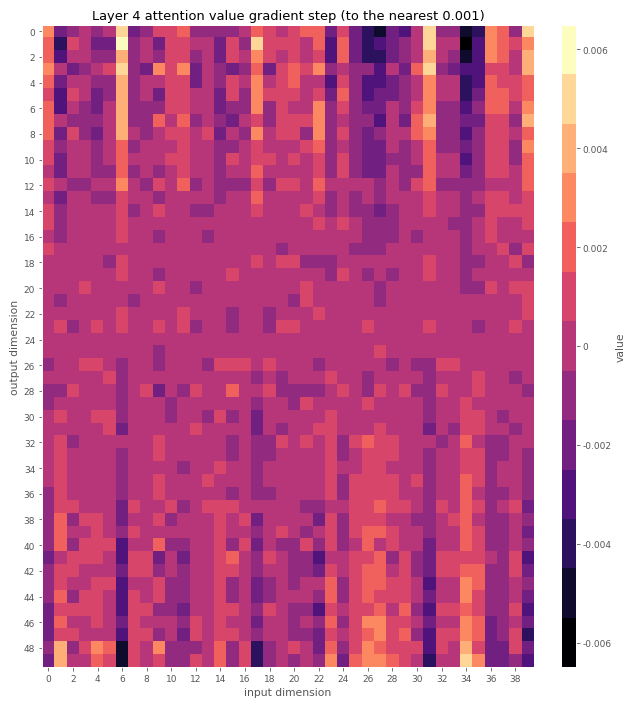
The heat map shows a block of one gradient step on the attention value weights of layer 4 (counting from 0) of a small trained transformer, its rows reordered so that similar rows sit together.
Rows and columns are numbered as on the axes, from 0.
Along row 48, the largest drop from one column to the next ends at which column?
6
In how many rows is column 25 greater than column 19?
17
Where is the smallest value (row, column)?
1, 34
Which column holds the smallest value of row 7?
27
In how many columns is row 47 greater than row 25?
18
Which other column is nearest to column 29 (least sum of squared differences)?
7
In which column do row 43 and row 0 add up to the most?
39
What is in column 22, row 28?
-0.001
